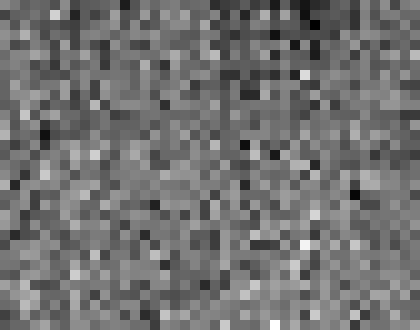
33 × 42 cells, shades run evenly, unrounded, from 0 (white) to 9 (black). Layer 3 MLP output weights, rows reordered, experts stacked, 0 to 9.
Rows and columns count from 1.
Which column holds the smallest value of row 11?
10
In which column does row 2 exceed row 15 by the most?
8
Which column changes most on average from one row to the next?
31
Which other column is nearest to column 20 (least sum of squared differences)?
14
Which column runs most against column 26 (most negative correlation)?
15
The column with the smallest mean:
3
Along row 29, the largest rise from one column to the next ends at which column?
4
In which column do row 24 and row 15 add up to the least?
26
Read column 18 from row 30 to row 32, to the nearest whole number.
6 6 4
